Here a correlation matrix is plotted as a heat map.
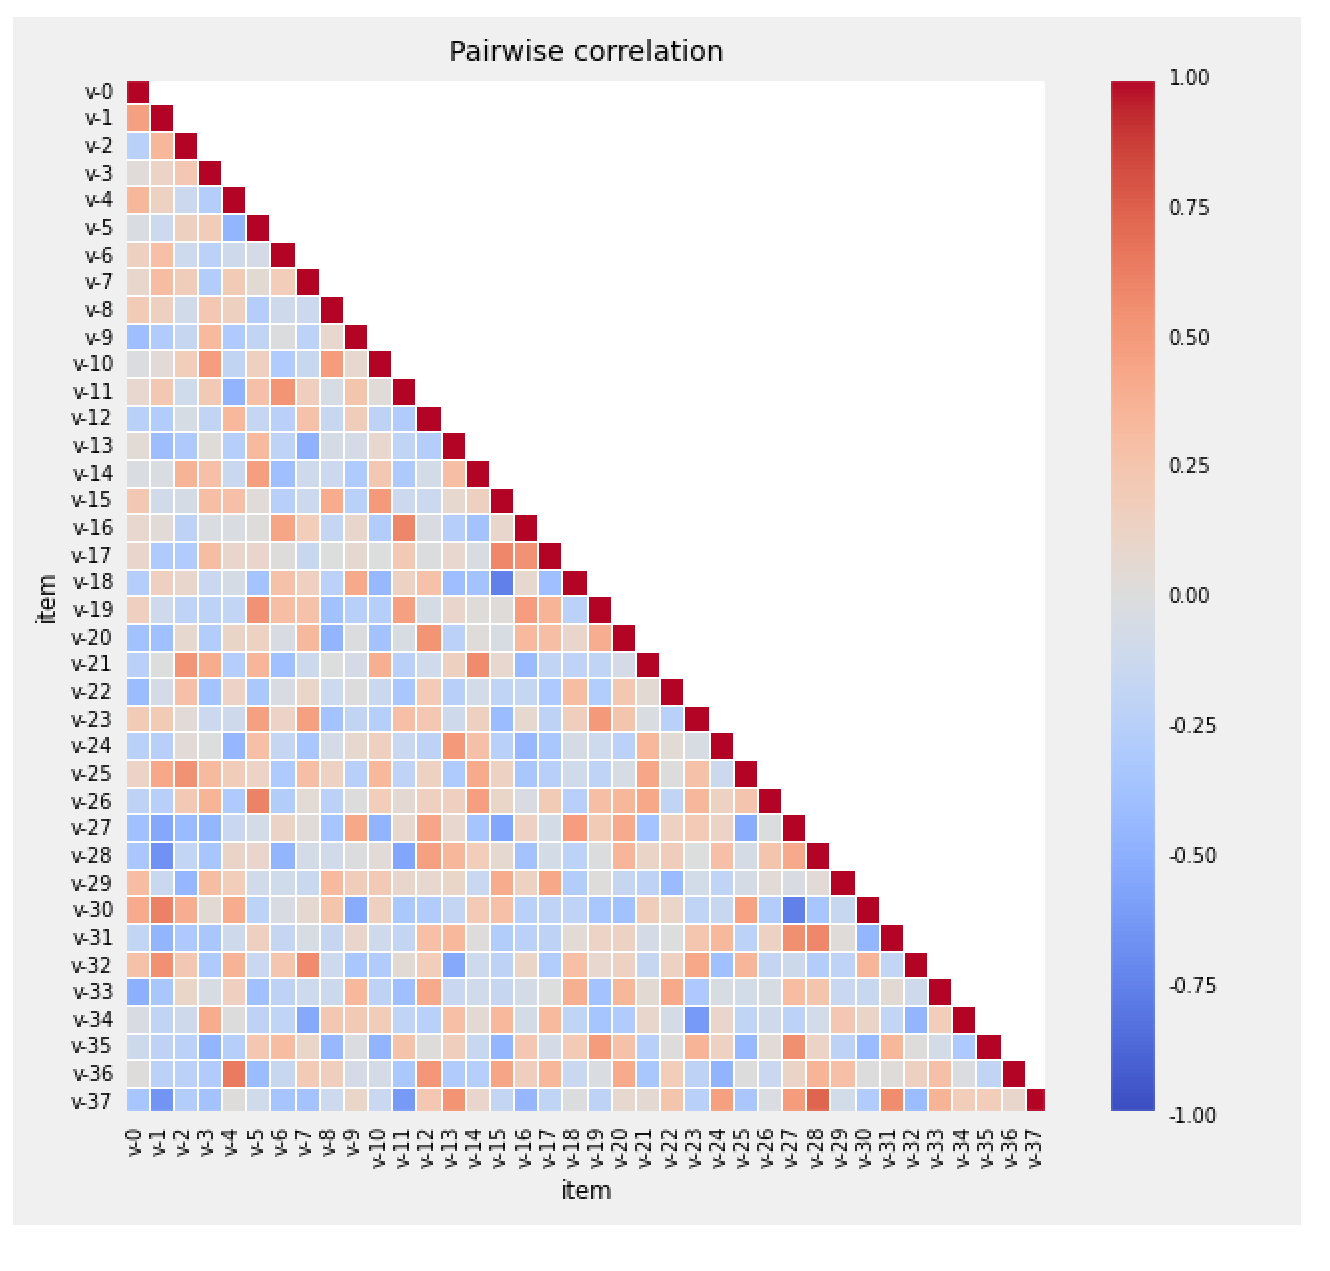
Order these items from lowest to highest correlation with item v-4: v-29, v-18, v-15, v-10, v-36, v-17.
v-10, v-18, v-17, v-29, v-15, v-36
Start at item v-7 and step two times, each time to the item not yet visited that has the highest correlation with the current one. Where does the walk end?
v-1
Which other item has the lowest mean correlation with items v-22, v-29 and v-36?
v-5
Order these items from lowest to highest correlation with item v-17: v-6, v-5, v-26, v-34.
v-6, v-5, v-26, v-34
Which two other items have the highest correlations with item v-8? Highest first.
v-10, v-15
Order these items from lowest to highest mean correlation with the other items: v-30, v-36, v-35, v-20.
v-30, v-35, v-36, v-20
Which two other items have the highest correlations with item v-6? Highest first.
v-11, v-16
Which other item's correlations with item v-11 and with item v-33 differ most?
v-37
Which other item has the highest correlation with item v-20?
v-12
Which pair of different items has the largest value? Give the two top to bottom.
v-28, v-37
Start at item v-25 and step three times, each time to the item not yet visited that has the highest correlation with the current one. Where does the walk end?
v-14
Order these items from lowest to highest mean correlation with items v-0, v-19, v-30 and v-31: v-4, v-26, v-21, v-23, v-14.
v-21, v-26, v-14, v-4, v-23
